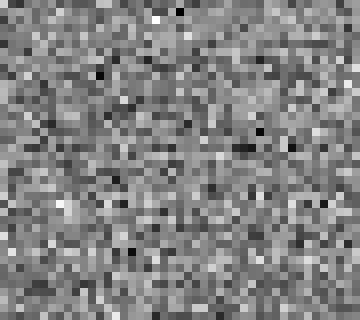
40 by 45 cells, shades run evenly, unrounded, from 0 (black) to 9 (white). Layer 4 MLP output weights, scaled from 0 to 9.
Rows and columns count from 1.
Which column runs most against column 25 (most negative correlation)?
44
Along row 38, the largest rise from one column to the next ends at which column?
13
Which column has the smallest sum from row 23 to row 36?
6
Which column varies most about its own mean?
15
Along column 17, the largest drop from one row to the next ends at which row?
32
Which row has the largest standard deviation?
26
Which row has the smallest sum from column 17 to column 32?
19
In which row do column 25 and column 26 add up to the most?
39
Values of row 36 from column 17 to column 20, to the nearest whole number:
6 5 7 3
